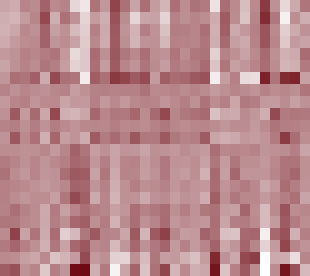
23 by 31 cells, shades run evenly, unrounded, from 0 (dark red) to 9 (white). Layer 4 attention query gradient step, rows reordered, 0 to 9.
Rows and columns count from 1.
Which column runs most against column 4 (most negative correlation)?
26
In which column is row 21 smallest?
29
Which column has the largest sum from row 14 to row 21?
27
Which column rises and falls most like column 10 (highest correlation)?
21
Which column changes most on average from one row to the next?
8
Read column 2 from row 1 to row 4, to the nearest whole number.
6 6 6 5
